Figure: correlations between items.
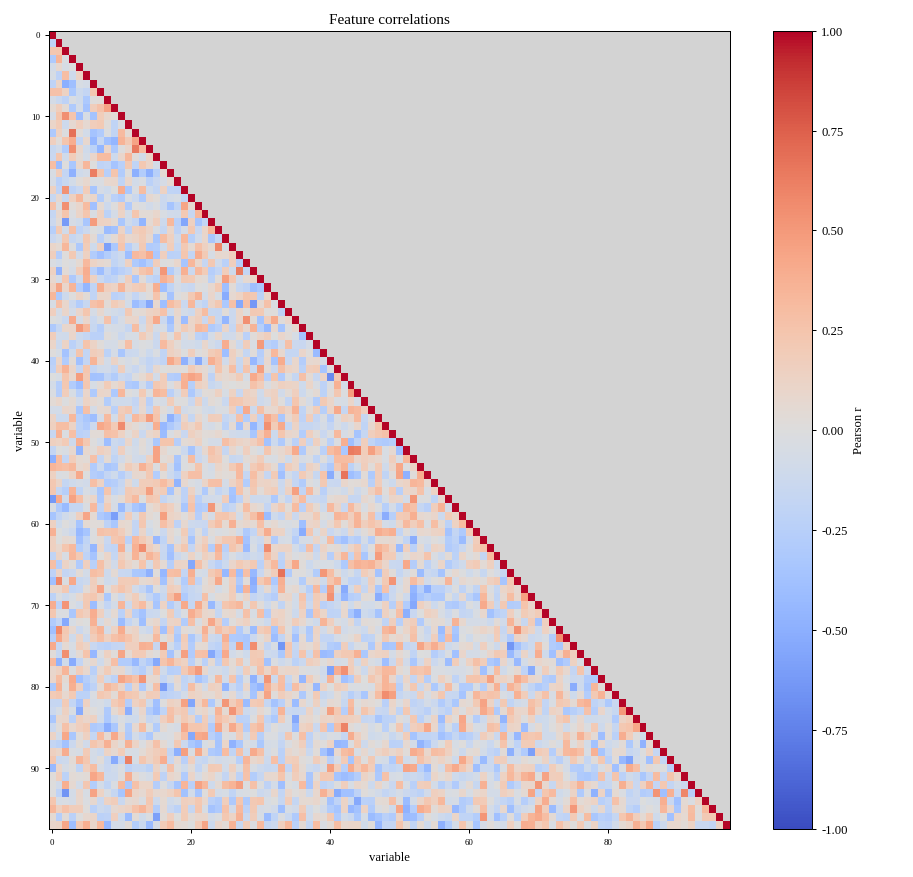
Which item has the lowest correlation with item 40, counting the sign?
42
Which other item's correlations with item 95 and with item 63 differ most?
50
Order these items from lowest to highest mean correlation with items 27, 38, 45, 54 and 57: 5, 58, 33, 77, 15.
33, 15, 58, 77, 5
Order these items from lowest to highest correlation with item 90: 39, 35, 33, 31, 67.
31, 39, 67, 35, 33
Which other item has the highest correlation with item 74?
73
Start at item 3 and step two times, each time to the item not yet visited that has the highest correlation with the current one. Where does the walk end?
14
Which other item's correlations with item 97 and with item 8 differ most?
26
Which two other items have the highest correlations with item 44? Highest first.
51, 43
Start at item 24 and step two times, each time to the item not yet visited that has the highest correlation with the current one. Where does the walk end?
83
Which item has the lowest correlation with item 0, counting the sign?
57
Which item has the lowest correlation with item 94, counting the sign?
44
